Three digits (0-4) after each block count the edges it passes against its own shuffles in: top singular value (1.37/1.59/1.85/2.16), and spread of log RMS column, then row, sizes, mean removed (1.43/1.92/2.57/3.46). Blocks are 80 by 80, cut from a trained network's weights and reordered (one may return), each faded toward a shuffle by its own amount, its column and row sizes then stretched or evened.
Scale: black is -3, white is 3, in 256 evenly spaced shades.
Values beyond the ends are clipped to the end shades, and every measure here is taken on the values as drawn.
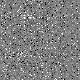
1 2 0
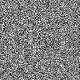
2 1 0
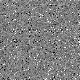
0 1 1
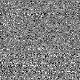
0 0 3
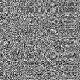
4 0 0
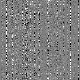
2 4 1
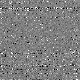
2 1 3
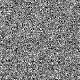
2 1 0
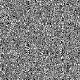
2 2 1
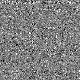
1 0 2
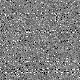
2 0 2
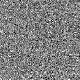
2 0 0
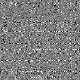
3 1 2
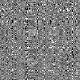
4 3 1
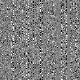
0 4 0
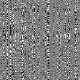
4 4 0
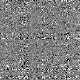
1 3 3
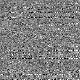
2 1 3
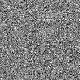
2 0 0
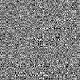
3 1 2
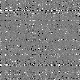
3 2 3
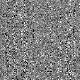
0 3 1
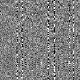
3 3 0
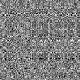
4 0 2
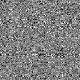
3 0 2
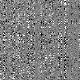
0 4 2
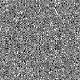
3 1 0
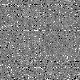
2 1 2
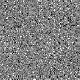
3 1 0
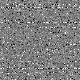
1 0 2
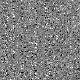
1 2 0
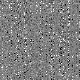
0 3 0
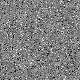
1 0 0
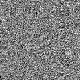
2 0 0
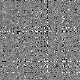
1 3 3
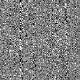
2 3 0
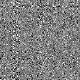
1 3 1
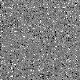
1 2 1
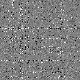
1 2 2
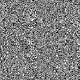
2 2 0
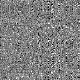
2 2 0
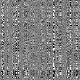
4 4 2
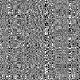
4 3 0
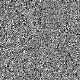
0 2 0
